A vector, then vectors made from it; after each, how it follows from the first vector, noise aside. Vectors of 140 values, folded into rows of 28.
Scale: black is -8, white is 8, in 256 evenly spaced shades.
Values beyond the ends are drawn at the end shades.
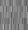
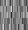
scaled up.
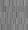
reversed, shrunk.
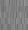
reversed, shrunk.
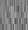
wrapped around, negated.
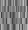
wrapped around, scaled up.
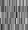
reversed, scaled up.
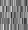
scaled up.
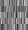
reversed, scaled up.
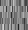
scaled up.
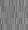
reversed, shrunk.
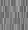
wrapped around, negated.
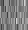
reversed, scaled up.
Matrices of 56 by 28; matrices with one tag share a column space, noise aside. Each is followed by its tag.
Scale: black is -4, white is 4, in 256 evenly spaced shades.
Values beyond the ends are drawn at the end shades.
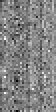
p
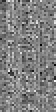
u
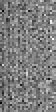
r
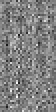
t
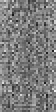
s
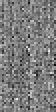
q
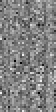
p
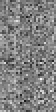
t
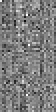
s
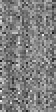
t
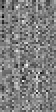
u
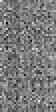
r
